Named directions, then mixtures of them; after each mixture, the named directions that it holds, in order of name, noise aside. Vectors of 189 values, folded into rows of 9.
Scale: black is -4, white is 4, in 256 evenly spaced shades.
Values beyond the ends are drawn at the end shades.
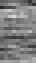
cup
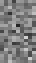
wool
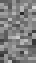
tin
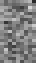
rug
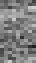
cup, rug, tin.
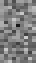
rug, wool.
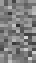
wool.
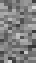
rug, tin.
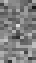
rug, tin, wool.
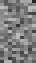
rug, tin.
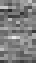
cup, tin.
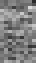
cup, rug.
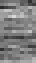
cup.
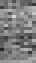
cup, wool.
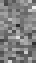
rug, tin, wool.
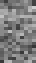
cup, rug, tin.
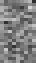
rug.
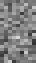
tin.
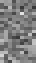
tin.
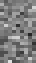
tin, wool.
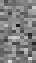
tin, wool.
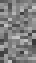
tin.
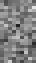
rug, tin, wool.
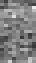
cup, tin, wool.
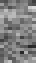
cup, rug, tin.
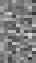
rug, wool.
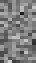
tin.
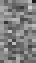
rug.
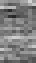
cup.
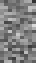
rug, tin.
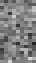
cup, tin, wool.
